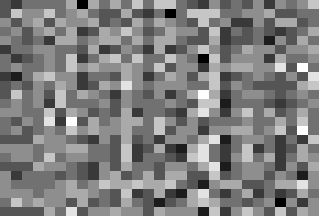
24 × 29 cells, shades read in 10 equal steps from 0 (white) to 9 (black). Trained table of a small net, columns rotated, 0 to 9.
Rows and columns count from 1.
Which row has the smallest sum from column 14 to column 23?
8
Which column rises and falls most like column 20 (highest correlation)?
17
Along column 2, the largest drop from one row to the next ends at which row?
2
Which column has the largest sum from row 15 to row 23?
21
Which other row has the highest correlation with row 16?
19
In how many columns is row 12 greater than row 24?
14
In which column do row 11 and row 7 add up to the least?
20
